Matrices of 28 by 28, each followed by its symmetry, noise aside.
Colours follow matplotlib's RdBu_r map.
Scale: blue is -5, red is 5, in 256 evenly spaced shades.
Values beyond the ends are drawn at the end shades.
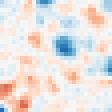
symmetric across the other diagonal.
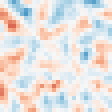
antisymmetric.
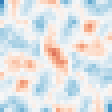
same after a half turn.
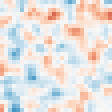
antisymmetric.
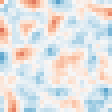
symmetric.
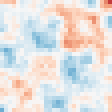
symmetric across the other diagonal.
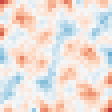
same after a half turn.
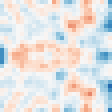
mirrored top to bottom.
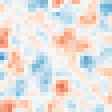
antisymmetric.
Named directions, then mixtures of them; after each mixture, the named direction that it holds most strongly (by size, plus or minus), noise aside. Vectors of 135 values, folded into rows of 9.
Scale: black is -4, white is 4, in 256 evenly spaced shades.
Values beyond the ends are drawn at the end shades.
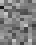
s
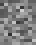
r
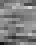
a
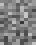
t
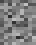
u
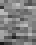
a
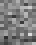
t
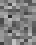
s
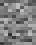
r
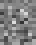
t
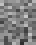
t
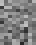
s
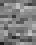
a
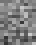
t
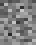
r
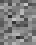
u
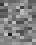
r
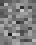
r
